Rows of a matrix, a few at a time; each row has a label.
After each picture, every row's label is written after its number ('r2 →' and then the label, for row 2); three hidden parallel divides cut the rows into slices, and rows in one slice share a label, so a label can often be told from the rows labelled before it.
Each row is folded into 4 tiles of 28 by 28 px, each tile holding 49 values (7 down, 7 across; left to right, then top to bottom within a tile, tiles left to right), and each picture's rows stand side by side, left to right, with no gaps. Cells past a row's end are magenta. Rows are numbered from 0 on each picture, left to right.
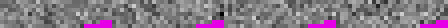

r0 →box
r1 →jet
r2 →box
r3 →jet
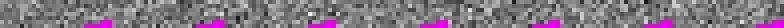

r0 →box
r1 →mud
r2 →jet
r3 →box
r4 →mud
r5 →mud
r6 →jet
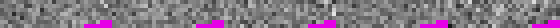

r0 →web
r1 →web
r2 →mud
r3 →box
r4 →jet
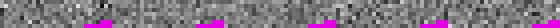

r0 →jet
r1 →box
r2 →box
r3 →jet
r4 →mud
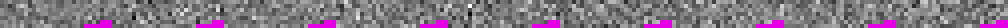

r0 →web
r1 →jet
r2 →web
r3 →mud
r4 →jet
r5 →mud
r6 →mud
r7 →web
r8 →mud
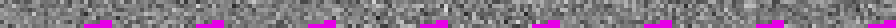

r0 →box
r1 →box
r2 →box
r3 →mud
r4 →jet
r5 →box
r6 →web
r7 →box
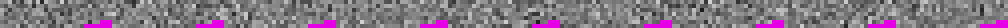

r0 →mud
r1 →mud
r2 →mud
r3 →web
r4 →mud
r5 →web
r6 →mud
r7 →mud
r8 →box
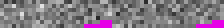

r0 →mud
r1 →mud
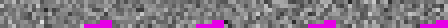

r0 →web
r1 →box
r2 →mud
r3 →mud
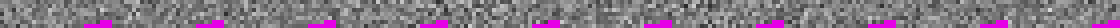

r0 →web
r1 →web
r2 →web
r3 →jet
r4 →jet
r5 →web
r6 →jet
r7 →box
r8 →web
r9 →box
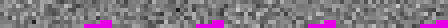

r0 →box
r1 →web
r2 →box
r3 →web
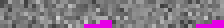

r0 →box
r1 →box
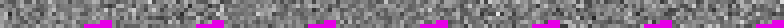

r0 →web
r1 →mud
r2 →box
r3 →box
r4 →jet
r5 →jet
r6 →jet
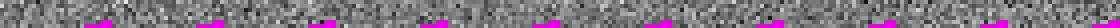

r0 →jet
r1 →jet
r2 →jet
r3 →web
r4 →web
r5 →box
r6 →mud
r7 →web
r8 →mud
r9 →mud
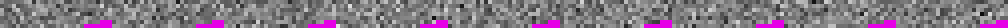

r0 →mud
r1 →mud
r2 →mud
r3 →mud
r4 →jet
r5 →jet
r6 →mud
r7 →jet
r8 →mud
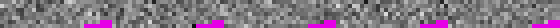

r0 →jet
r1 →mud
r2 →web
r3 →jet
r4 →box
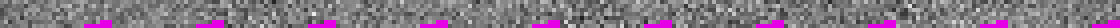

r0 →web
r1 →web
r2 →jet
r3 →web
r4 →web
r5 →jet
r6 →jet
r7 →web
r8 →mud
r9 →box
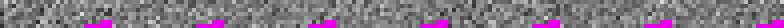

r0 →jet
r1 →box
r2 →box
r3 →web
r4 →jet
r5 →box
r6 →web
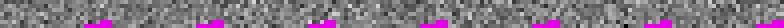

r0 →box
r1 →web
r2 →mud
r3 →mud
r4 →mud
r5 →jet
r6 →mud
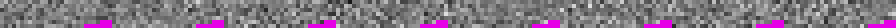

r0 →web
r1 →web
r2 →jet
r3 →mud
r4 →box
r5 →mud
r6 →jet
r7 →mud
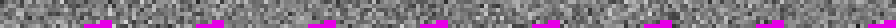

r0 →mud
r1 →mud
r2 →web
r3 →mud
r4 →web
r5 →jet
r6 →jet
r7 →box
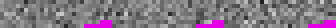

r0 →web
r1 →box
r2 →jet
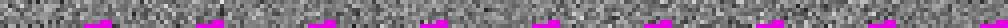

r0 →jet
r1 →jet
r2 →web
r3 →jet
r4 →web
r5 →mud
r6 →jet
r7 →jet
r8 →box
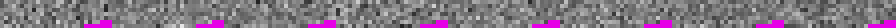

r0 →mud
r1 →box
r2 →box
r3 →jet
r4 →web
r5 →web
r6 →box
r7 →web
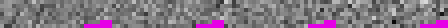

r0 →web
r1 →box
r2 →web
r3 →jet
